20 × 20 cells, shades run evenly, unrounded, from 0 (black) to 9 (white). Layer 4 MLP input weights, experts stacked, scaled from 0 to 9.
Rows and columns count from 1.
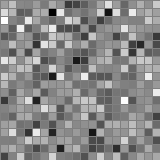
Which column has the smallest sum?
12
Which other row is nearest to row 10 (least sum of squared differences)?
16
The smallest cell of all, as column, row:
7, 2
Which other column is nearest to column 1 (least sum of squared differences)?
19
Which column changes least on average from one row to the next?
18
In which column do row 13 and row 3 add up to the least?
13
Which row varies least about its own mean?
11
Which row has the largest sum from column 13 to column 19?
8
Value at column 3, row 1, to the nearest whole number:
5
